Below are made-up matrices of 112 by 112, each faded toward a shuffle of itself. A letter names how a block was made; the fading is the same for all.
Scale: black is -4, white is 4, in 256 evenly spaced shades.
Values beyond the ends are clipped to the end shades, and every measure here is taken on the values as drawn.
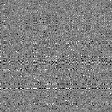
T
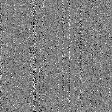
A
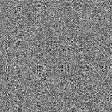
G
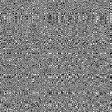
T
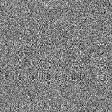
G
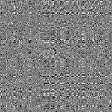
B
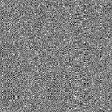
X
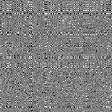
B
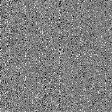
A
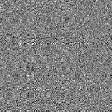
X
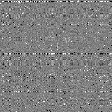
B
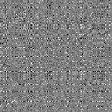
B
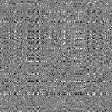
B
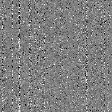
A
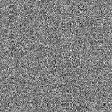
G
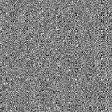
X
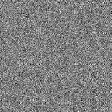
G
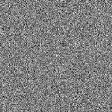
G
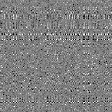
B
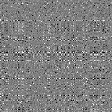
B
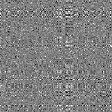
B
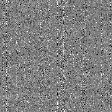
A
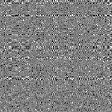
T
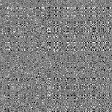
T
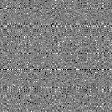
B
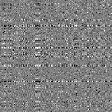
B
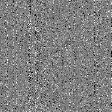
A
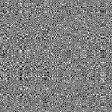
T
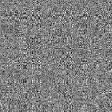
X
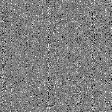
A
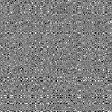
B
